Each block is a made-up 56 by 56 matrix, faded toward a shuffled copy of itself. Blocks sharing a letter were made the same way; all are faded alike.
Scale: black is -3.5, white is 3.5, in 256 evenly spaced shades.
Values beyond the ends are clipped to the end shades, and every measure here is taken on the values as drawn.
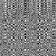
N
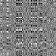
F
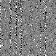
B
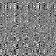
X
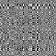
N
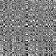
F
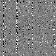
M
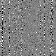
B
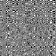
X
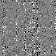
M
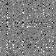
M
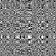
F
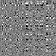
X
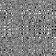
X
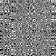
X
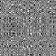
X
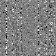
B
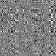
X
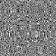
X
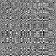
F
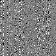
B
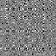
X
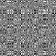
N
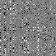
M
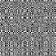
N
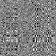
X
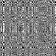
N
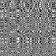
F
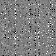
M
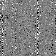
B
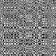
F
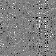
M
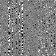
B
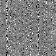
B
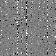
M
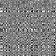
N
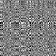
N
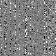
B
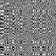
N
